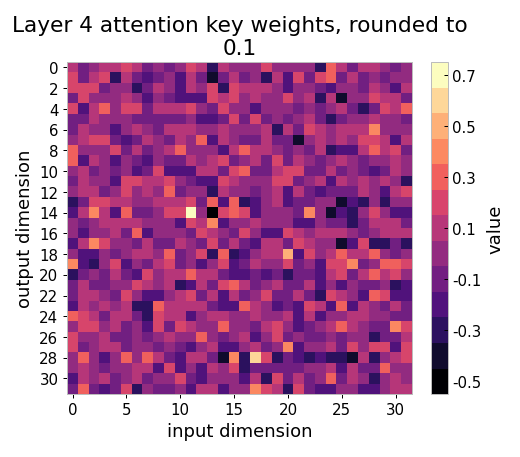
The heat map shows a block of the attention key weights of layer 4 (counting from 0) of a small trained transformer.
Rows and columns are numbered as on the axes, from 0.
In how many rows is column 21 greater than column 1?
9
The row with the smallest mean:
5
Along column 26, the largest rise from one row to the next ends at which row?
29
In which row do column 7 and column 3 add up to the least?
24
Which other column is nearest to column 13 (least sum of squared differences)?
4
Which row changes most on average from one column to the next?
28
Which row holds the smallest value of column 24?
14
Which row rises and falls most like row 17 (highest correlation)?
13
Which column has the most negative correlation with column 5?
26
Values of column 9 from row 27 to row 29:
0 -0.1 0.2
